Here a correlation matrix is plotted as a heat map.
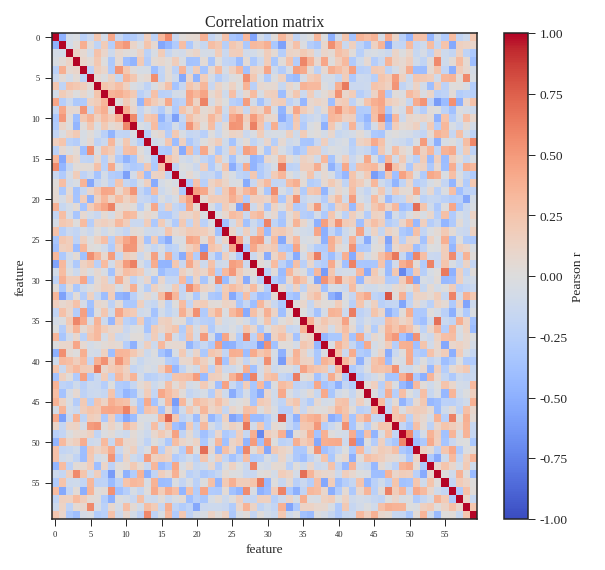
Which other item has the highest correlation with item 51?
21
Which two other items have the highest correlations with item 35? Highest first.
54, 3
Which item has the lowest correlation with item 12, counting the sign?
8
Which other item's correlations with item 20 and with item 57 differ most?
19
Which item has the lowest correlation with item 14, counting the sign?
18
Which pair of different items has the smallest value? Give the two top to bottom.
29, 49
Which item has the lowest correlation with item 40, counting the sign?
32
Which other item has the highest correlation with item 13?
59
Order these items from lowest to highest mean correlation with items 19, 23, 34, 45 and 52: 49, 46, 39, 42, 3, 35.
3, 35, 49, 39, 42, 46
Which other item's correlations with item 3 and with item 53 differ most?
28
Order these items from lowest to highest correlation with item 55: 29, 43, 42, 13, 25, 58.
42, 13, 58, 43, 25, 29
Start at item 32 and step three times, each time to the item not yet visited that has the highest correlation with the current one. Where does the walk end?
0
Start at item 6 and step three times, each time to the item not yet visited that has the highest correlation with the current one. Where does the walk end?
27
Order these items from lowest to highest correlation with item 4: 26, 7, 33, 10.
33, 7, 10, 26
